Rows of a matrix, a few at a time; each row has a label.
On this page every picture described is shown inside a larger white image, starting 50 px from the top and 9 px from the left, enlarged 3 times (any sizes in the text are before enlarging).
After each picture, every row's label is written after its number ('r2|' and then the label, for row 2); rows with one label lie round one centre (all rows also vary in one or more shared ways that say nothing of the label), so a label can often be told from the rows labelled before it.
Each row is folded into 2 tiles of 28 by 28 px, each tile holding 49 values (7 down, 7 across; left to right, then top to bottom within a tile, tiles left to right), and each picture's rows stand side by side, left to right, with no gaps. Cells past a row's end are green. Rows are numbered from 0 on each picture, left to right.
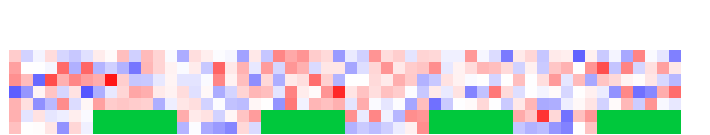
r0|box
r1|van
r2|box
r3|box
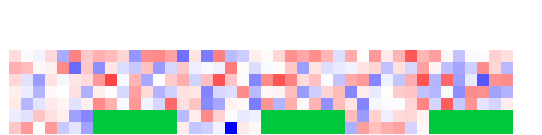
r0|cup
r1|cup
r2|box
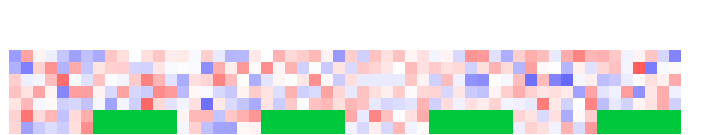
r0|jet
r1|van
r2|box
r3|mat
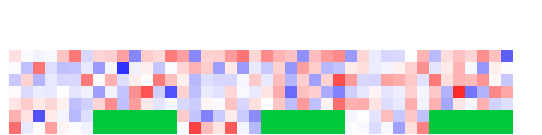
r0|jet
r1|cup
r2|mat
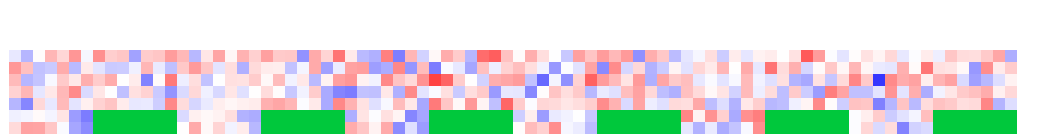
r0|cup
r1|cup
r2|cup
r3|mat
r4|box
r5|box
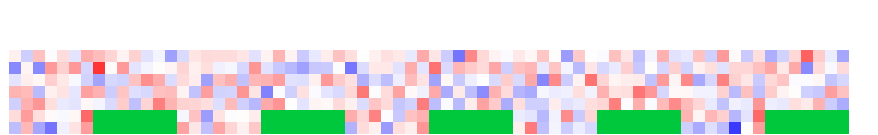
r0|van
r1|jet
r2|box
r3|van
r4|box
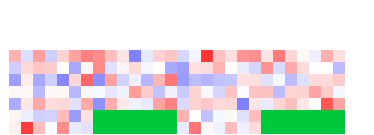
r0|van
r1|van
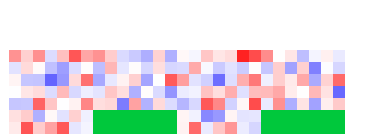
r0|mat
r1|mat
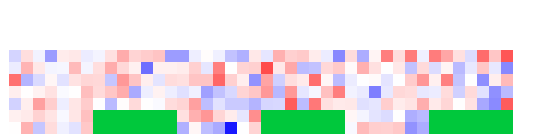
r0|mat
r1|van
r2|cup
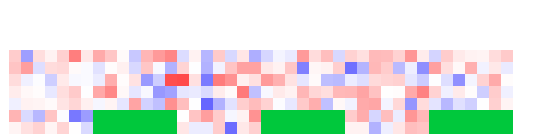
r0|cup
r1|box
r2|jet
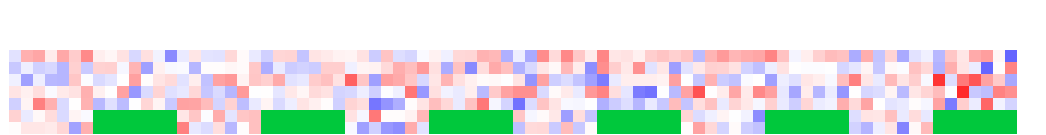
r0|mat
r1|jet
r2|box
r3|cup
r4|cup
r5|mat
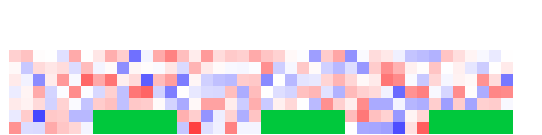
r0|jet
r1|van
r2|jet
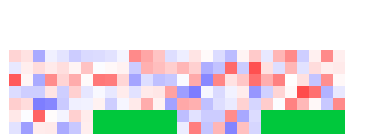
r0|box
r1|van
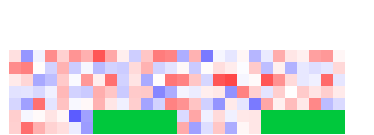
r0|cup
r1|jet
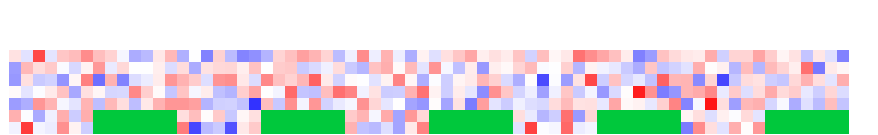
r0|van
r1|jet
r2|jet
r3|van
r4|mat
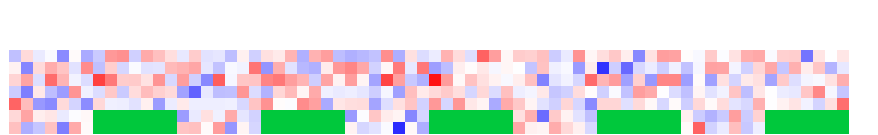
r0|jet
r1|mat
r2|cup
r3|jet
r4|van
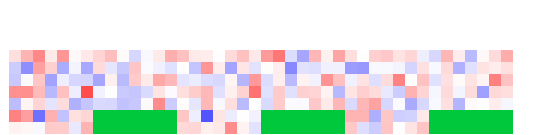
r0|jet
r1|jet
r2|jet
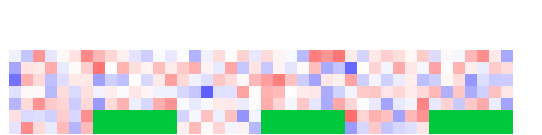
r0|van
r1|cup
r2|box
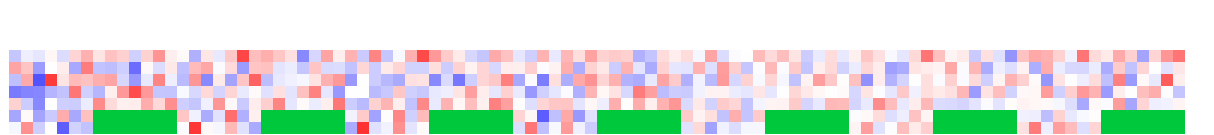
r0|van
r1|van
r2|van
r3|van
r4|van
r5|mat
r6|jet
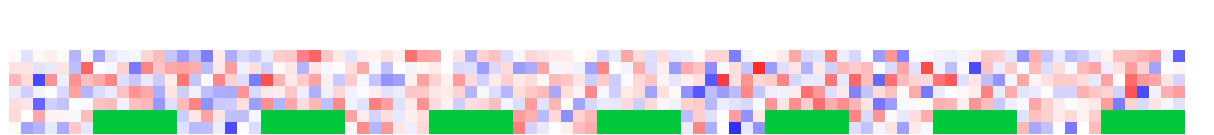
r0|box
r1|cup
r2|mat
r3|jet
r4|van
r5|box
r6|mat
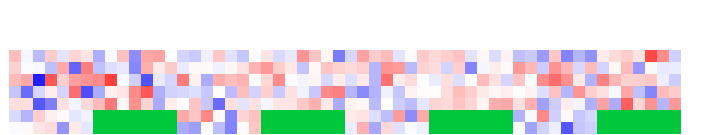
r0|box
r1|box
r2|van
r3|cup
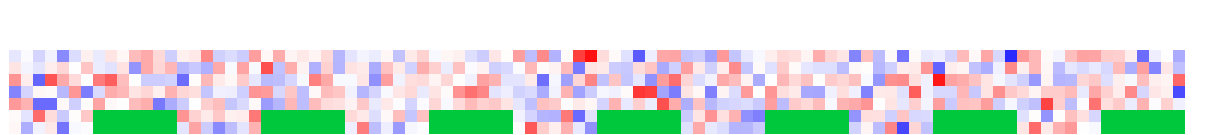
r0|box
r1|van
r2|van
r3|van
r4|cup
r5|mat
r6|mat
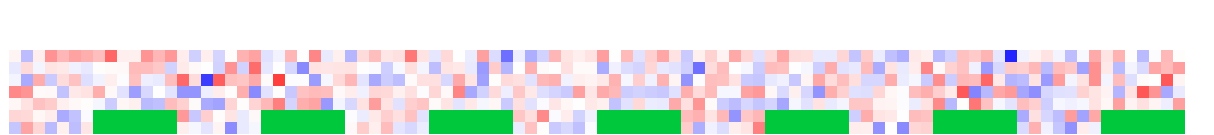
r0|cup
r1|box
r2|mat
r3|cup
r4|jet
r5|mat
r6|van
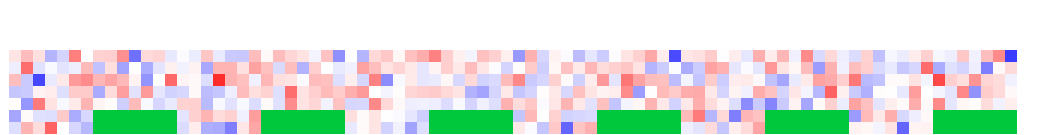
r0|mat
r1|van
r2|cup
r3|mat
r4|jet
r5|mat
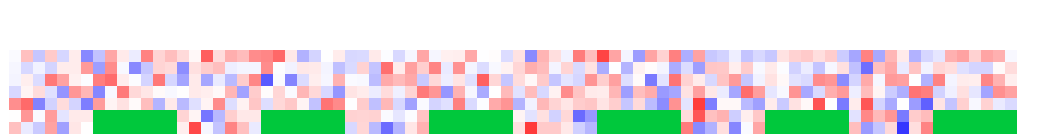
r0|jet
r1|van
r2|van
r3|cup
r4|jet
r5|jet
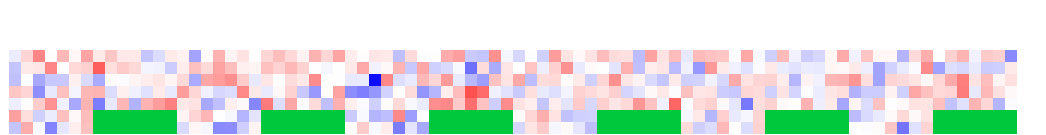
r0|van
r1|cup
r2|van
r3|cup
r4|jet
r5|mat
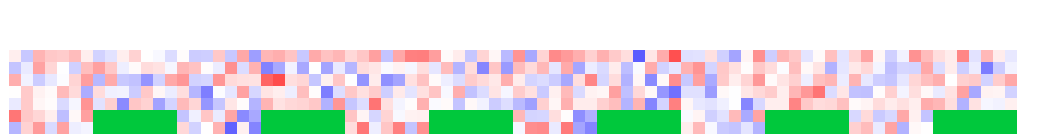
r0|box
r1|cup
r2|mat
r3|cup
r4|van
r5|mat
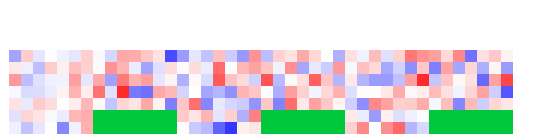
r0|mat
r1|van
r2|mat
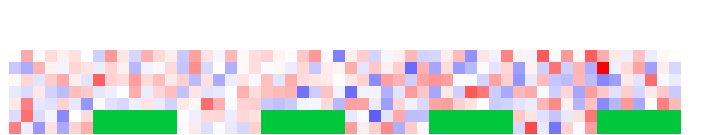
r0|jet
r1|mat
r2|jet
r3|van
